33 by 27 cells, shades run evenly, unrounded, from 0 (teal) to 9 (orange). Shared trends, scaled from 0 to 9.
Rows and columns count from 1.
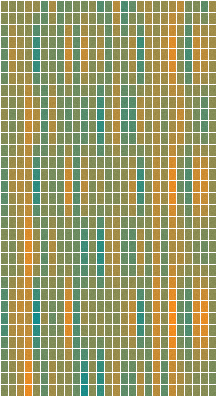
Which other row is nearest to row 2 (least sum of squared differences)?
8
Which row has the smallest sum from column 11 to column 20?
33
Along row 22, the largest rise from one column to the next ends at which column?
14
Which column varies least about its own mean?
12
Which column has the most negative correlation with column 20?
19
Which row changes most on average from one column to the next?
27
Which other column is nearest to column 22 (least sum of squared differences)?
20
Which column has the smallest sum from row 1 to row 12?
16
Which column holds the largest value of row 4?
22
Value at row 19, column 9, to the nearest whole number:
5
